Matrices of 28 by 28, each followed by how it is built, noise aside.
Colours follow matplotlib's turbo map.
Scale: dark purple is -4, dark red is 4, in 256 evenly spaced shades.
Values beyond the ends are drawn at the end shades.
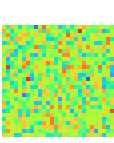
noise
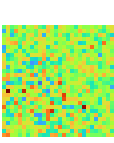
lower triangular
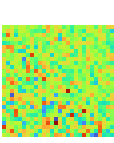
lower triangular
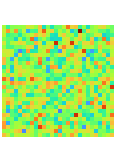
repeating columns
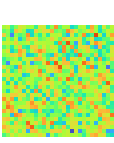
Toeplitz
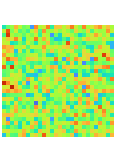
blocks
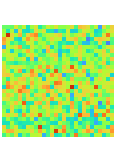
repeating columns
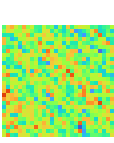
Toeplitz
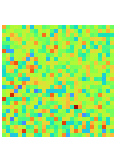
lower triangular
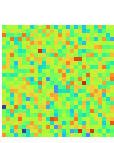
Toeplitz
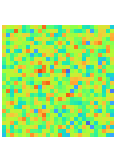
noise
